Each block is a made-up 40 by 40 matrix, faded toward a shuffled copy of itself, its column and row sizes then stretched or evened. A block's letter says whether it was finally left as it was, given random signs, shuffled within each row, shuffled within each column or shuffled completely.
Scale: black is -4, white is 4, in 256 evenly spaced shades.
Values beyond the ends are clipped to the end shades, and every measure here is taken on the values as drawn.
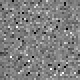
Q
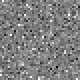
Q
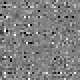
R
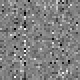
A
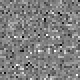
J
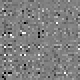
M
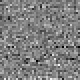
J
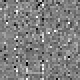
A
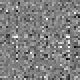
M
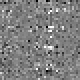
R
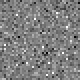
Q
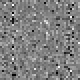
A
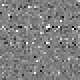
J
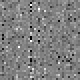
A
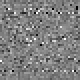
J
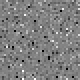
Q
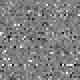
J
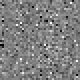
A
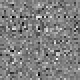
R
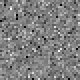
Q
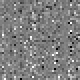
A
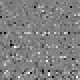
J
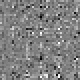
R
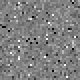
Q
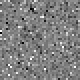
Q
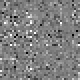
R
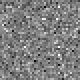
Q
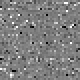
J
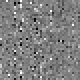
A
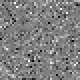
Q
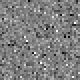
Q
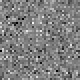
J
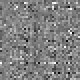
R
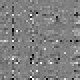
M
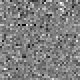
J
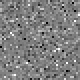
Q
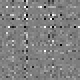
M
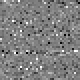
J
